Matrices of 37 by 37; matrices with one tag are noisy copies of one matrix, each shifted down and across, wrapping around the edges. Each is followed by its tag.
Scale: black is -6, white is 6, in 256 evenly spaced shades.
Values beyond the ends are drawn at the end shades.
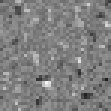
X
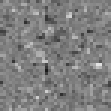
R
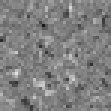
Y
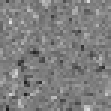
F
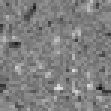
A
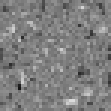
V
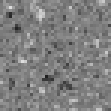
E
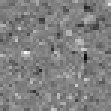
R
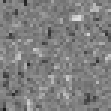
V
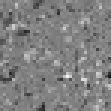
A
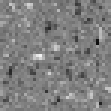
V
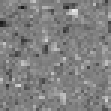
X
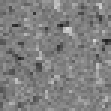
X
